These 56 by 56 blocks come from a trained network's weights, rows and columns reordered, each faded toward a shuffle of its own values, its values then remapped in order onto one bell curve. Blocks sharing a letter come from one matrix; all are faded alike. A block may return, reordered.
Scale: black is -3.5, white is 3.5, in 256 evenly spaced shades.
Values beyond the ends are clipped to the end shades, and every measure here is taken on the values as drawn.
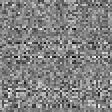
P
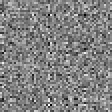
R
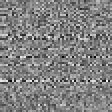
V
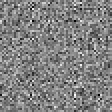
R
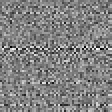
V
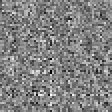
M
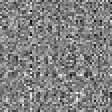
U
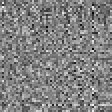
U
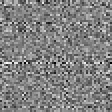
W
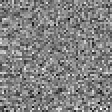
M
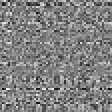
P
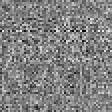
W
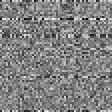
V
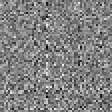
U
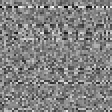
V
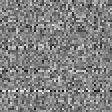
W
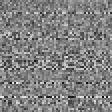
V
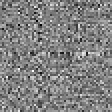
U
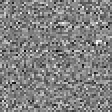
W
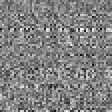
P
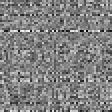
V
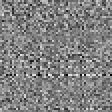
W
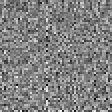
U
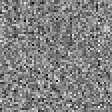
R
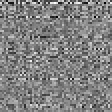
V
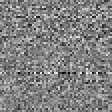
W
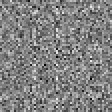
R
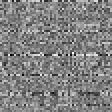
V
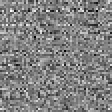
W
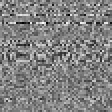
V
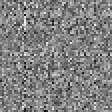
U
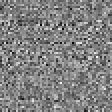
W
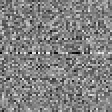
W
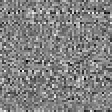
W
